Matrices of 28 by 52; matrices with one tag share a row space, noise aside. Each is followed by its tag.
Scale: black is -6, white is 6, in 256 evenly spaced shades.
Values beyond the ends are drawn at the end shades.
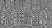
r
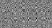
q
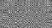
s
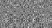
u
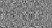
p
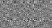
u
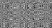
u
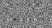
u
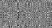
s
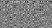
u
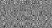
r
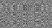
p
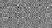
s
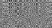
s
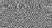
s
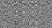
q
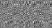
u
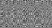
p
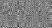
s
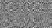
u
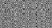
q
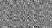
u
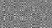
r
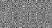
q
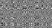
p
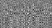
u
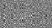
r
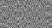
s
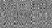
r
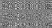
s
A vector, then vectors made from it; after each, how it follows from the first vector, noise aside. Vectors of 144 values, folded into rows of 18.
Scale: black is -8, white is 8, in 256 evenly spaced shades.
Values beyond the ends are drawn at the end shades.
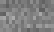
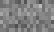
wrapped around, negated.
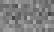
reversed, negated.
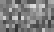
wrapped around, scaled up.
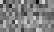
wrapped around, negated, scaled up.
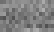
negated.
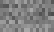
reversed, negated.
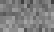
wrapped around, negated.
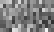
wrapped around, scaled up.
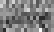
wrapped around, scaled up.
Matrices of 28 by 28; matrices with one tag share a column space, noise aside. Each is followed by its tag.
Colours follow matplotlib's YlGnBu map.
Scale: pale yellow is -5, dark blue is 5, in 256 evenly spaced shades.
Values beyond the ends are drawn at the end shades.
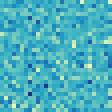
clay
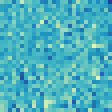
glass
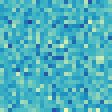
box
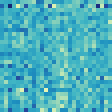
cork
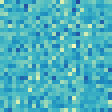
glass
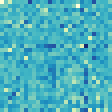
glass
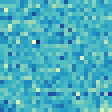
clay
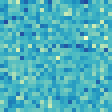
glass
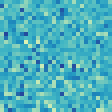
clay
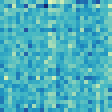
cork
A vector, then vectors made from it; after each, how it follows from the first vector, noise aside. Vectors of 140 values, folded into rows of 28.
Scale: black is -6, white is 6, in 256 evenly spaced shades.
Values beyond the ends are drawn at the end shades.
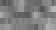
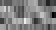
wrapped around, negated, scaled up.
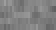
negated, shrunk.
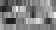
wrapped around, negated, scaled up.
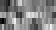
reversed, negated, scaled up.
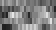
wrapped around, negated, scaled up.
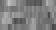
wrapped around.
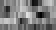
wrapped around, negated, scaled up.
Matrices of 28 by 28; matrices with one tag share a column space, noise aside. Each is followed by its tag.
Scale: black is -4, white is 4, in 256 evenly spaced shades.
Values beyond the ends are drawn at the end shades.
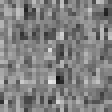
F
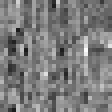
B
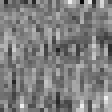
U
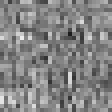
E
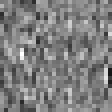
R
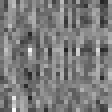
B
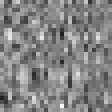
E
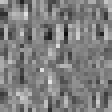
F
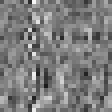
E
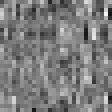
F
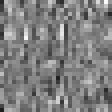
F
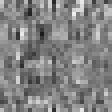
F
